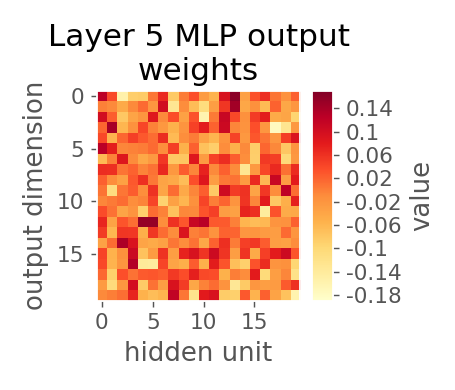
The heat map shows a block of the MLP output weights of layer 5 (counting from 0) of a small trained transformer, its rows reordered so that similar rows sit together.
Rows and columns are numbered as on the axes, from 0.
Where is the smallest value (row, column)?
3, 17
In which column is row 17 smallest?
19
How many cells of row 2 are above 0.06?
4
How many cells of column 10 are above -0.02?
12
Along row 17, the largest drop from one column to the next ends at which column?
16
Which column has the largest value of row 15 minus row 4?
11
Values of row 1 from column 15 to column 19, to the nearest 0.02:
-0.02 -0.06 0.02 -0.04 -0.02
